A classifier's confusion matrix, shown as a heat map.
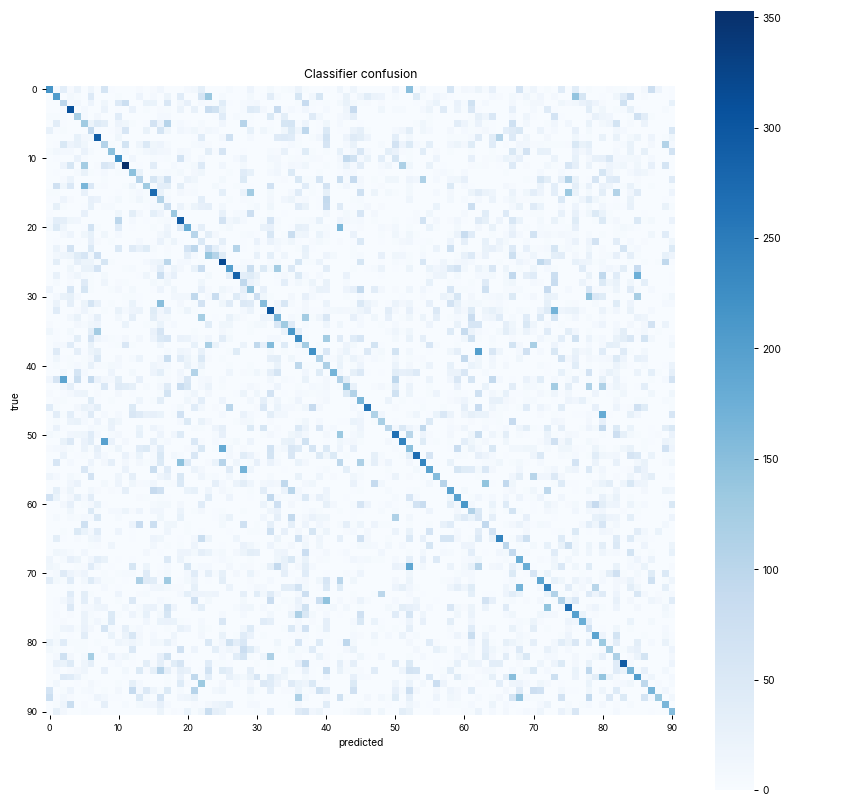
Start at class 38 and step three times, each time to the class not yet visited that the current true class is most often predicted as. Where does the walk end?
42
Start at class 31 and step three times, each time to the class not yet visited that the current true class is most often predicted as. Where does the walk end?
36
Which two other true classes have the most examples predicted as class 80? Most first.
47, 85
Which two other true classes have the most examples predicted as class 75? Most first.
15, 13
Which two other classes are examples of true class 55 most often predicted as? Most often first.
28, 15
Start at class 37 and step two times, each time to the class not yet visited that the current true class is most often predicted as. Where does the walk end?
73
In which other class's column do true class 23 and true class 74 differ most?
40
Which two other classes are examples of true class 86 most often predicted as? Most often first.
22, 56
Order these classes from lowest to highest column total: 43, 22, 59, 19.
43, 59, 22, 19
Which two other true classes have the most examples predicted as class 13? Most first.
71, 63
